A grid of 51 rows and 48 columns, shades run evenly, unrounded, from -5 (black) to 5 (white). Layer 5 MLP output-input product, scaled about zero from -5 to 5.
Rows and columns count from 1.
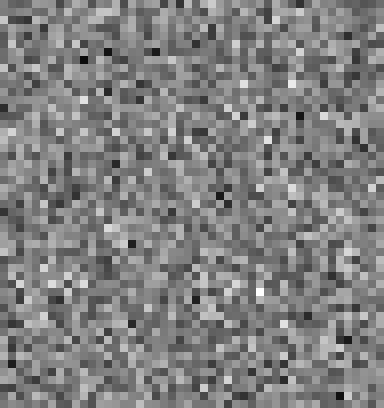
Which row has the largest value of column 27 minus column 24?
39
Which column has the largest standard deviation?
43
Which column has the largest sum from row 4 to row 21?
37
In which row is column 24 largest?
18
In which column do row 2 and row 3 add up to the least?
34
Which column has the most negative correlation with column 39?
6
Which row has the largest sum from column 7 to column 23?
29
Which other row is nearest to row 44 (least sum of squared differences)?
9
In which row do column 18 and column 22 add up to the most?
17
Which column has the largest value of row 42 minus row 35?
42
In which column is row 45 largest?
36
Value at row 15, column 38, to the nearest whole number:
-4
